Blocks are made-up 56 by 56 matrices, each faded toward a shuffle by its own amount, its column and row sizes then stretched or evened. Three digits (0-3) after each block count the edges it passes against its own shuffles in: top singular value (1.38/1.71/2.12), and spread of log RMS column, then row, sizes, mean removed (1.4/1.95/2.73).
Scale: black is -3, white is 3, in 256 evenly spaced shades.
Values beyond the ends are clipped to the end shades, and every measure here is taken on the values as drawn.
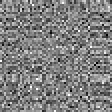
3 0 0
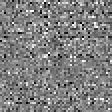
1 1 3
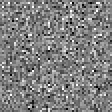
0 2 1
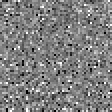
1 1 1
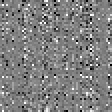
1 3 2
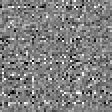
2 1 2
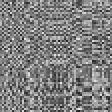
3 1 1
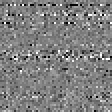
0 0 3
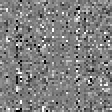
0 3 2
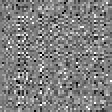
3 2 0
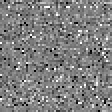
0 0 2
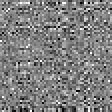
3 1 2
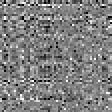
3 1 2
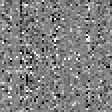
1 3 0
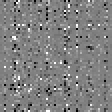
0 3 2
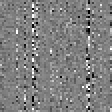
2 3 0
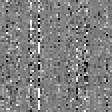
2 3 0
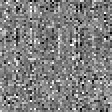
2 2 1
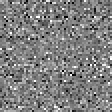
0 0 2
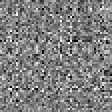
3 2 2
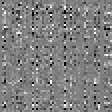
2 3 2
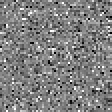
1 1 0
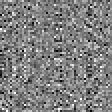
2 2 1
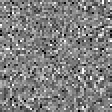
2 1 1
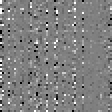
1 3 1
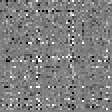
0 2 3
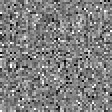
2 1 0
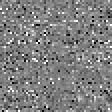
0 1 3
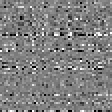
3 1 3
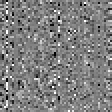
2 3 0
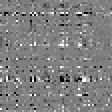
3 2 3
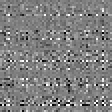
3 2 3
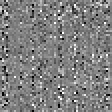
0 3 1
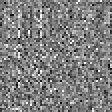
2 1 0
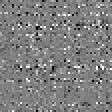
1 2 3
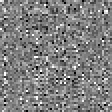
2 2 0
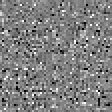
2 1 1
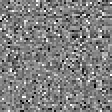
2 0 0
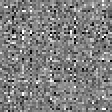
1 2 2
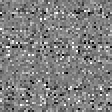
1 1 2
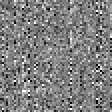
0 3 0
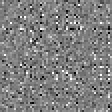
2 2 1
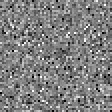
0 0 1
